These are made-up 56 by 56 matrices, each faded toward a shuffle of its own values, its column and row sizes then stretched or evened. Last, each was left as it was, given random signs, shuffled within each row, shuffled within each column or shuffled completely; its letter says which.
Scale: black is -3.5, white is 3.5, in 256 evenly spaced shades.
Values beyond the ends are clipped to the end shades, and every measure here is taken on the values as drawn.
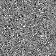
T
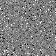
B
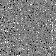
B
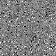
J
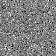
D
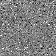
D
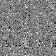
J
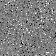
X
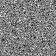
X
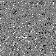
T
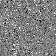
B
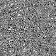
T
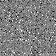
D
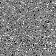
D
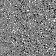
B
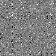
J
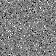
X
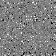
J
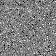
X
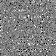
J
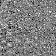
J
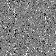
B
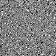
T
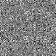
J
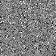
T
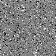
B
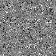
T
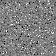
X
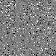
J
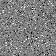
X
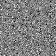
B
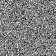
X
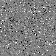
D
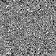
J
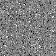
B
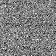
D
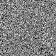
B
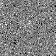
J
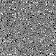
J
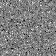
X
